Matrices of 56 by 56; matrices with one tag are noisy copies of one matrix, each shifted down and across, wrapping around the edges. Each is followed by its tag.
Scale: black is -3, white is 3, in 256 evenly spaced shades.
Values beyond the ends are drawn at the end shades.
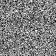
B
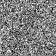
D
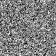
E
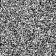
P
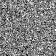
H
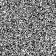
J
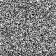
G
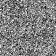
B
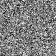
E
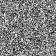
P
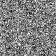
P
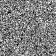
E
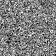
G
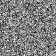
G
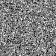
P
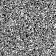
J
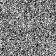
B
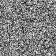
J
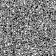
J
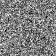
H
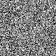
D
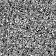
B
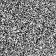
H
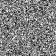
J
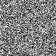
E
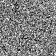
D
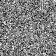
P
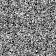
B
